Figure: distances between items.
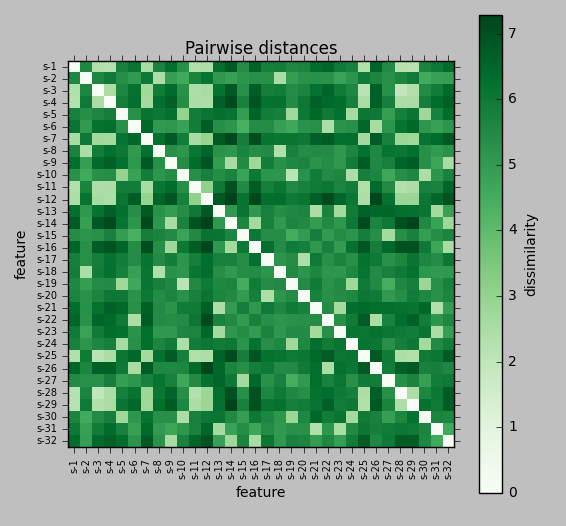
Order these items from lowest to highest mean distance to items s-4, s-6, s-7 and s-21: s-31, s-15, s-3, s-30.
s-3, s-31, s-15, s-30
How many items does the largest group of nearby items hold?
9
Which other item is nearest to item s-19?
s-10
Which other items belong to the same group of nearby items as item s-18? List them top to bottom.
s-2, s-8
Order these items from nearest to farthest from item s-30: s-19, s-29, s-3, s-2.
s-19, s-2, s-3, s-29
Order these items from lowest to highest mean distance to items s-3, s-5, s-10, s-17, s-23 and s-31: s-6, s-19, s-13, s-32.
s-19, s-13, s-6, s-32
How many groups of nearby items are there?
8
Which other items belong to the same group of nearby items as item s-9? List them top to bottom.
s-14, s-16, s-32
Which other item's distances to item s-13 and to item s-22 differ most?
s-26
